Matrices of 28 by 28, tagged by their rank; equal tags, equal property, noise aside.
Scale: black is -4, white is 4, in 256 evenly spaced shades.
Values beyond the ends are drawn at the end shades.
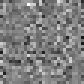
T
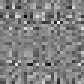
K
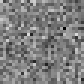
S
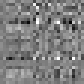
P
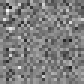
T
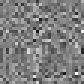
K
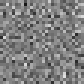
T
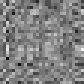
K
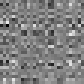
P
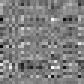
P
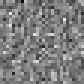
S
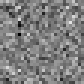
S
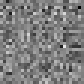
T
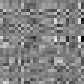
P
